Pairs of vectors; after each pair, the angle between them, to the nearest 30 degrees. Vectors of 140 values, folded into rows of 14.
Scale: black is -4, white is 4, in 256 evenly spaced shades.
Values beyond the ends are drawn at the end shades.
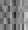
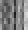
30 degrees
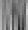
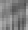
30 degrees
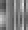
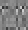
90 degrees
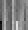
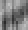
120 degrees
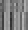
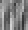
150 degrees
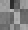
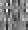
90 degrees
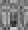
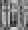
30 degrees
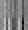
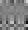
90 degrees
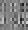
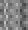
90 degrees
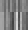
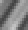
90 degrees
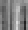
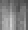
120 degrees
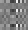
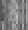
120 degrees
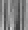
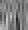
60 degrees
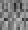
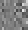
90 degrees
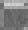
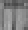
150 degrees
